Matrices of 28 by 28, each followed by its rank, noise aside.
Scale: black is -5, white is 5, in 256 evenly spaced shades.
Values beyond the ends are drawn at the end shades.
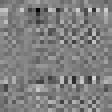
two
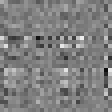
two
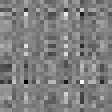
two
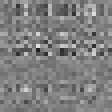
two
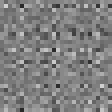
three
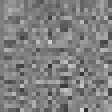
four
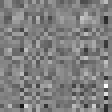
two
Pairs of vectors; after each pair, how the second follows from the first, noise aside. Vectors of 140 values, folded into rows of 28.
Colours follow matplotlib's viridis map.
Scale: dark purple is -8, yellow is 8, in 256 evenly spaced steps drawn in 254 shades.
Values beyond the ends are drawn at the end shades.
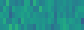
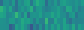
shuffled.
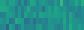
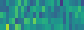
negated, scaled up.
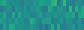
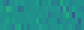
wrapped around, negated, partly zeroed.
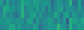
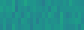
reversed, shrunk.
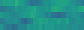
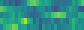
negated, scaled up.
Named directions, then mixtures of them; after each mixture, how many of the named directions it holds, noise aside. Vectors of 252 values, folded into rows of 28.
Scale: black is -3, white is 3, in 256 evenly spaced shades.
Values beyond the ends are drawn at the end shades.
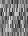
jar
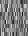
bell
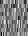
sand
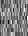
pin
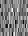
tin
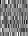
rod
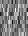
three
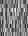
four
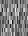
four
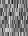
two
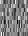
one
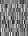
three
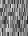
three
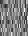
three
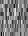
two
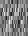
one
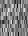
three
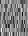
three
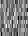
four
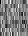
four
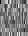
three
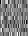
one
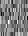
three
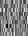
four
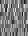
two
